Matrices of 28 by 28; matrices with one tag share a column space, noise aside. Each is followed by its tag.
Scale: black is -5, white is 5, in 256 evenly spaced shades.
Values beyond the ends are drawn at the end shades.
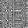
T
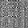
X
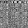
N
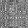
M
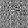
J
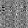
J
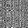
T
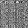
N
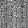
X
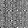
T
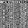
N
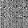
X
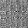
M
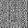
T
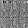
N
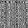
N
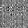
J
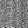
T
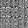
X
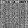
N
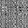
J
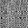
M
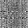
M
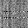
M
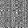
T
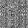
J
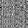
J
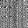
X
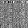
N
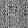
J
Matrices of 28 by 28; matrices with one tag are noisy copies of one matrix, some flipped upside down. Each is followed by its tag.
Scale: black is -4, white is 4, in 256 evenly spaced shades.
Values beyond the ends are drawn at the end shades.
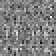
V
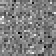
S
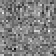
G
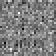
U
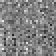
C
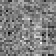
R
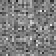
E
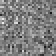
S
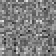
C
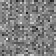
E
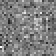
R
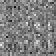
G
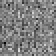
U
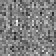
V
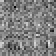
G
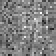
R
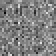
U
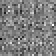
U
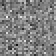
E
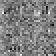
G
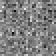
C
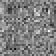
G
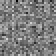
E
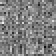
S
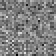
E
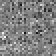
S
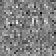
V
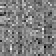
S
